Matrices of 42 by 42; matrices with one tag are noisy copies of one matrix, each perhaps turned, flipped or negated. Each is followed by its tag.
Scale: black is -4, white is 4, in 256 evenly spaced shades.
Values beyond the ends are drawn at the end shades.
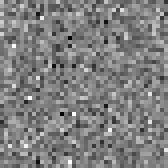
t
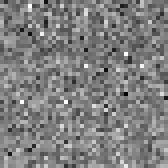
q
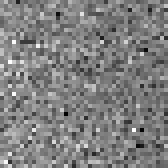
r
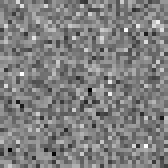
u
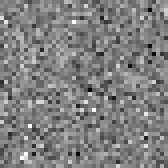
u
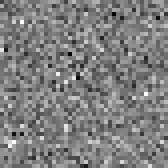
u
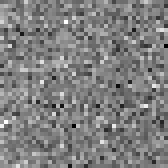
q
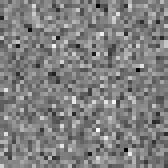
t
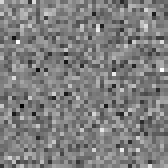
t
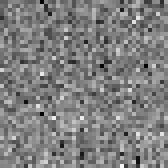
q
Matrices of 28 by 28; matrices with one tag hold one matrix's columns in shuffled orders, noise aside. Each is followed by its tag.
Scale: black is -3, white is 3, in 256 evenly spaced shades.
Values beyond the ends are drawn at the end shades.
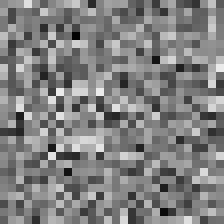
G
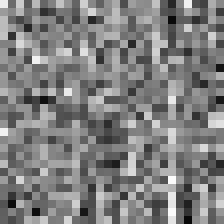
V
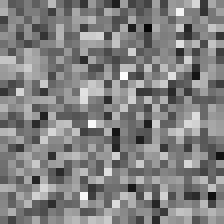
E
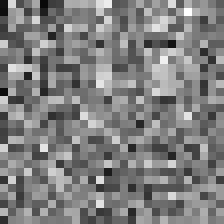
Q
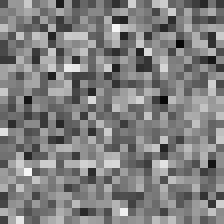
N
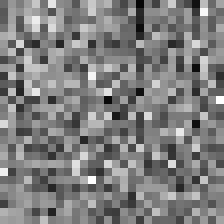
Q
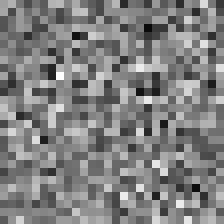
E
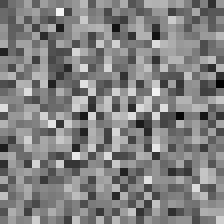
G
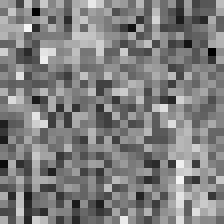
V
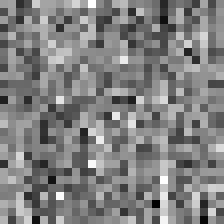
V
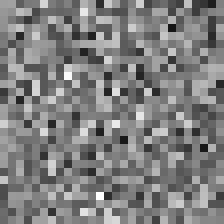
E
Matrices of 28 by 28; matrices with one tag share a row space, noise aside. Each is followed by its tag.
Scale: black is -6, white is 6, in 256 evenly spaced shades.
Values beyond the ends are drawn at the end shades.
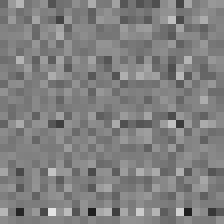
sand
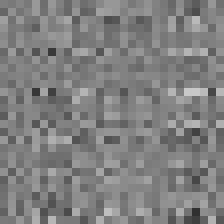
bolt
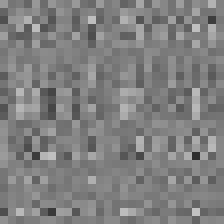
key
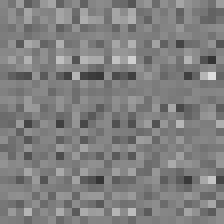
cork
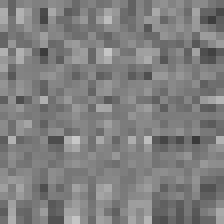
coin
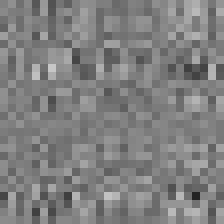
bolt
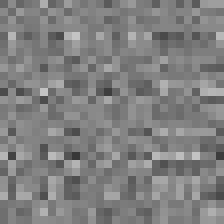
coin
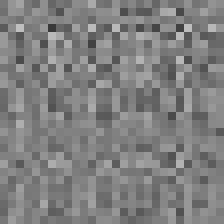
sand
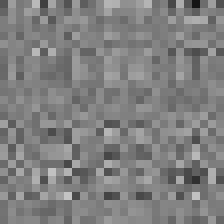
bolt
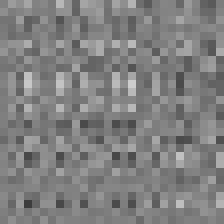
cork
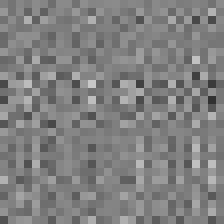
key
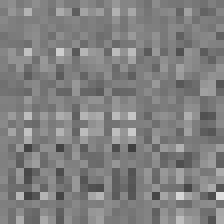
cork
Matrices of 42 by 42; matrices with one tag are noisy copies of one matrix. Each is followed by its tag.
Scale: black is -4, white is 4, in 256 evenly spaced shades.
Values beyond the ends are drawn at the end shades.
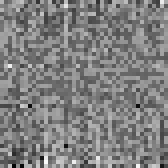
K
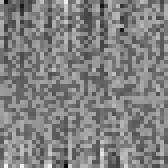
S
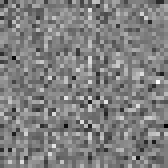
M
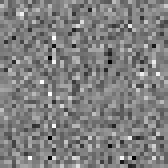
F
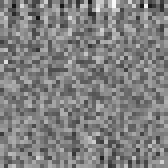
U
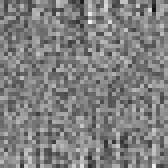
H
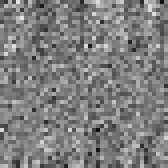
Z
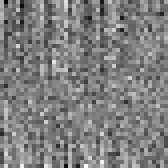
S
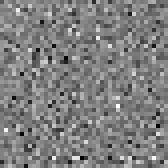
F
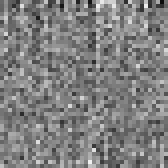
U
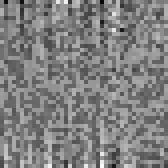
S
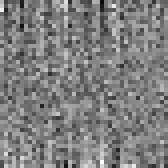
S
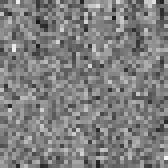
Z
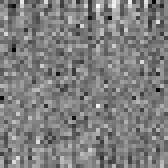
U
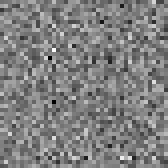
F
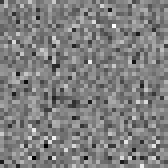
F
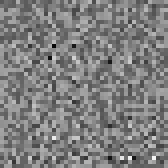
F
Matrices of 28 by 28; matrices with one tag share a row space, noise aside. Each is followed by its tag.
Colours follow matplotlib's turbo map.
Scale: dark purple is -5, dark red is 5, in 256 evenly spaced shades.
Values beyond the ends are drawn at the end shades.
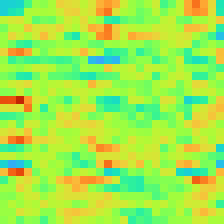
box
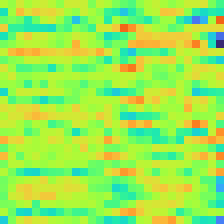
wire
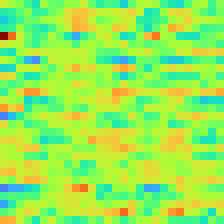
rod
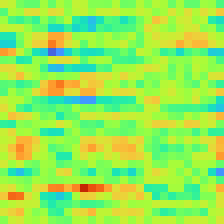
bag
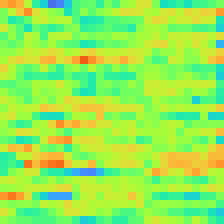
bag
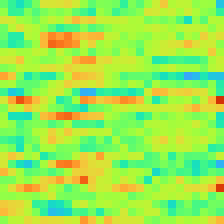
bag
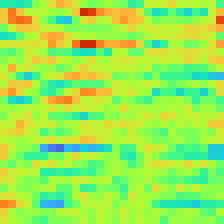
bag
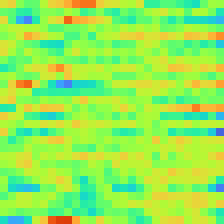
bag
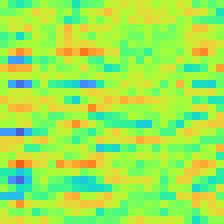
box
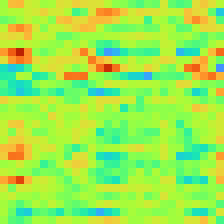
box
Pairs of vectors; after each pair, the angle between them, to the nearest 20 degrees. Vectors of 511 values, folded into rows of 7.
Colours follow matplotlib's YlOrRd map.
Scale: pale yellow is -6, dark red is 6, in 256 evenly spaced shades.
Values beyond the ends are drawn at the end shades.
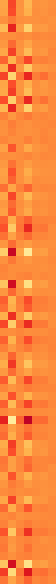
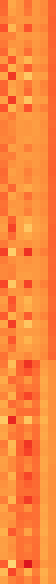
140 degrees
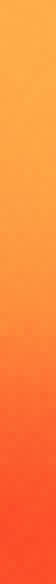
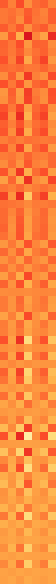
120 degrees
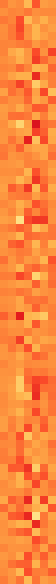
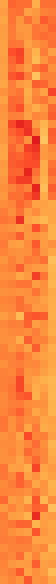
140 degrees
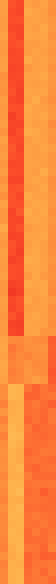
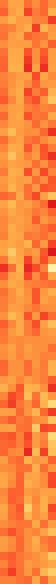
120 degrees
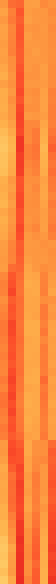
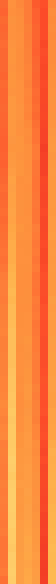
120 degrees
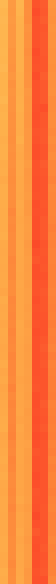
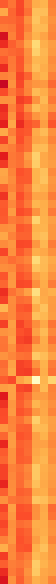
140 degrees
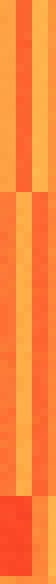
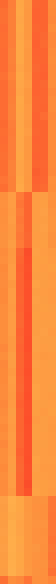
160 degrees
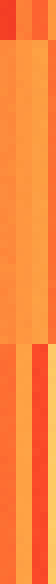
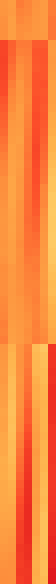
140 degrees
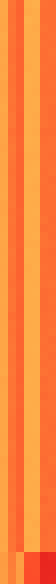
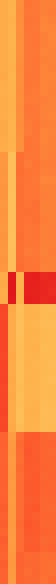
100 degrees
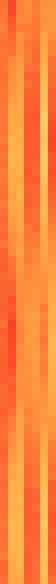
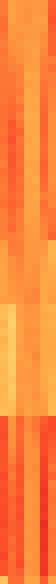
120 degrees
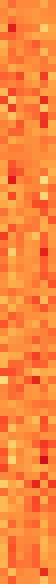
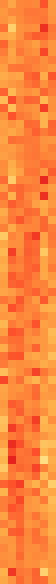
140 degrees
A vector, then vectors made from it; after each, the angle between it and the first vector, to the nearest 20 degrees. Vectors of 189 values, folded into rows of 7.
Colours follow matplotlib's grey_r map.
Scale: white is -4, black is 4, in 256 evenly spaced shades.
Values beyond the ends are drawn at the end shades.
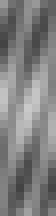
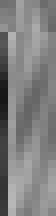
120 degrees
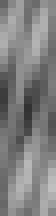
160 degrees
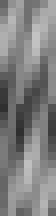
160 degrees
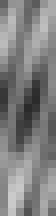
160 degrees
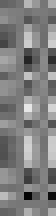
80 degrees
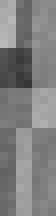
100 degrees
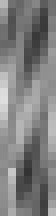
40 degrees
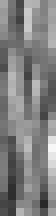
80 degrees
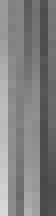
80 degrees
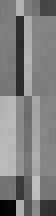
80 degrees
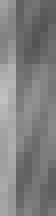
60 degrees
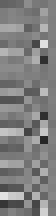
100 degrees
